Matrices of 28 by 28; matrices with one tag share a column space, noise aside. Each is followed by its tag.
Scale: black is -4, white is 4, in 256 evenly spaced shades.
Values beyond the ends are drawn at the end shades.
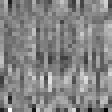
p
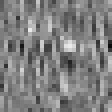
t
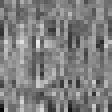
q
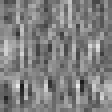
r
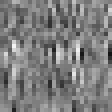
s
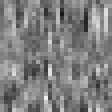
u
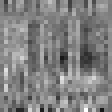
p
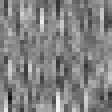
u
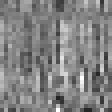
p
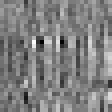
q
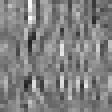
r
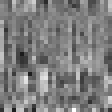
p
